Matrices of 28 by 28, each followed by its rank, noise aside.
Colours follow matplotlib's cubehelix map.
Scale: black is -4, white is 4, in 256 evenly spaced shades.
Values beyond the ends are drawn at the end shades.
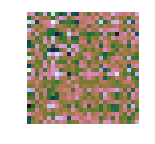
four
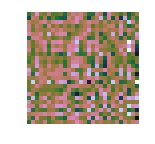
four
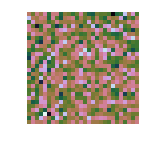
eight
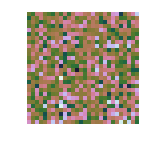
eight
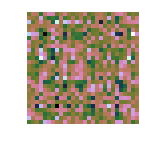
four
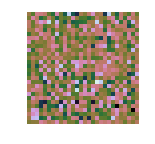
eight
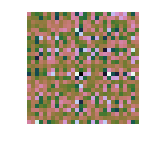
three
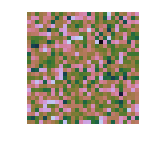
eight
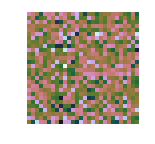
six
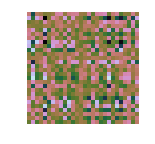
three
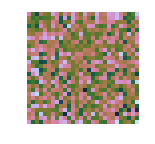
eight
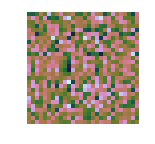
six
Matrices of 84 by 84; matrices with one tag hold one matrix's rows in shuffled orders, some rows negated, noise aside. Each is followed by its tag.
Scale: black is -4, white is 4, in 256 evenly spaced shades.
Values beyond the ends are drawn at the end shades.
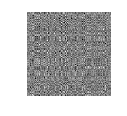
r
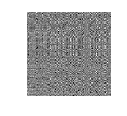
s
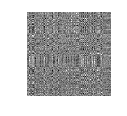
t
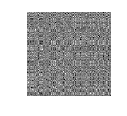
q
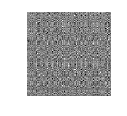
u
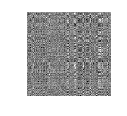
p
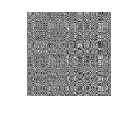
p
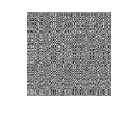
q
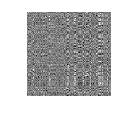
p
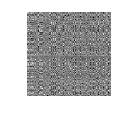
q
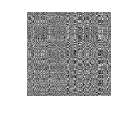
p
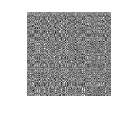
r
